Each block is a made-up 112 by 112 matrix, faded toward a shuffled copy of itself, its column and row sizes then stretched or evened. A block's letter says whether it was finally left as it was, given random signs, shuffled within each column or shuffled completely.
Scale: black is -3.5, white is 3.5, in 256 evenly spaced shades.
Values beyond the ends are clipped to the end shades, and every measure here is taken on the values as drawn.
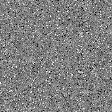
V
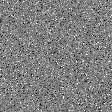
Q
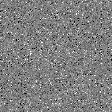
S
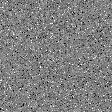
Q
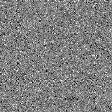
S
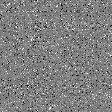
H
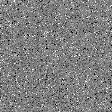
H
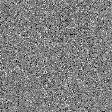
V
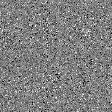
H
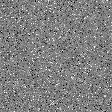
Q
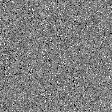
V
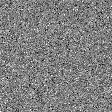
Q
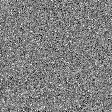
Q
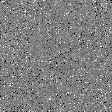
H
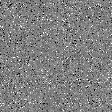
H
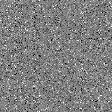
S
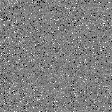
S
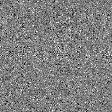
S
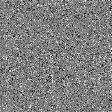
H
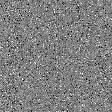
V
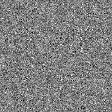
H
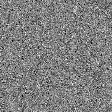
V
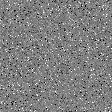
Q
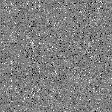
H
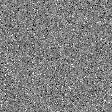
V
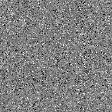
H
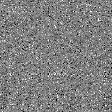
S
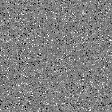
H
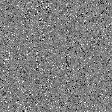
V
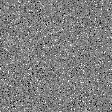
V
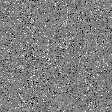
V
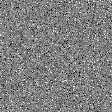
V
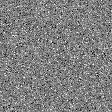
Q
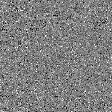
S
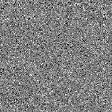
S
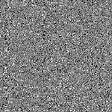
S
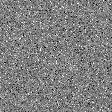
Q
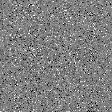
S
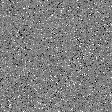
Q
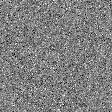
Q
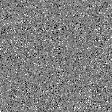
S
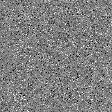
V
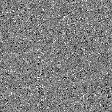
H
